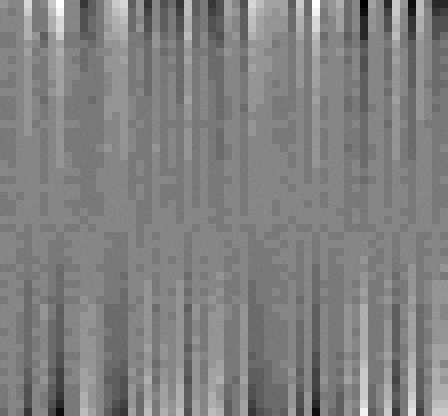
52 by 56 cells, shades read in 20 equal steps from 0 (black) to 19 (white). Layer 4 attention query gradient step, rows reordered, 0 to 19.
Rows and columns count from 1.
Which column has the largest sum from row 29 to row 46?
46
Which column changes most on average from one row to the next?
56
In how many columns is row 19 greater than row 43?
24
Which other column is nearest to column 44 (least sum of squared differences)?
12
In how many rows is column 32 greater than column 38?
12
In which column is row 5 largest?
8
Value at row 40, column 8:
7
